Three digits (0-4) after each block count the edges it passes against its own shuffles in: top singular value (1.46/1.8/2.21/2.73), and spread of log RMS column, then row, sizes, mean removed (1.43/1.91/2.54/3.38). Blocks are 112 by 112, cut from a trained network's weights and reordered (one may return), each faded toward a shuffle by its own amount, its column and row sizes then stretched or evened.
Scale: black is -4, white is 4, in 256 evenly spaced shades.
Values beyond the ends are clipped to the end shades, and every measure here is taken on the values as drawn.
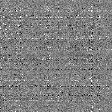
2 3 3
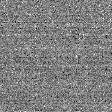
1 2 1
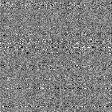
1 1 4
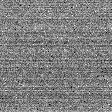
3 1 0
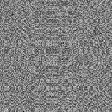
4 0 0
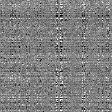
4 4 1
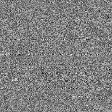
0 1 3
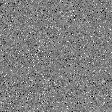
0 0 2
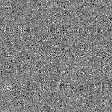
2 0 2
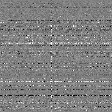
3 1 4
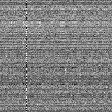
4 2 1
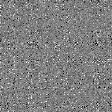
1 2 3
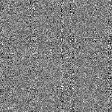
1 4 2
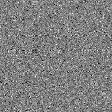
2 0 1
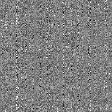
0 4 2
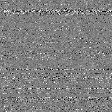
1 0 4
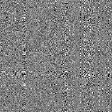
2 4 3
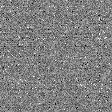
0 1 1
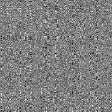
3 4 2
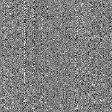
1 4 1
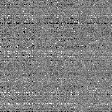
3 3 3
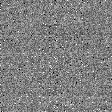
0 2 0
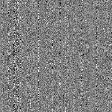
1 4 0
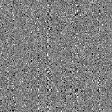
3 3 0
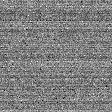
3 0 1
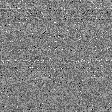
0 0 2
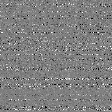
0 1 4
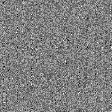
0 3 1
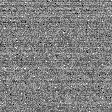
2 1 0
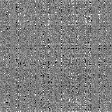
2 4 1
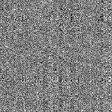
2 2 2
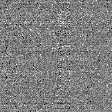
1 3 0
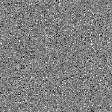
2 2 1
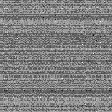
4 0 1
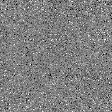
0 1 2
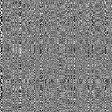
4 4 2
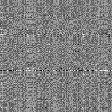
4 0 3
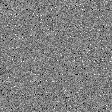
0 0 2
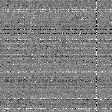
4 2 3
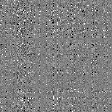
0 4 3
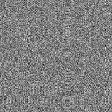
3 2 0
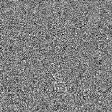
1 2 2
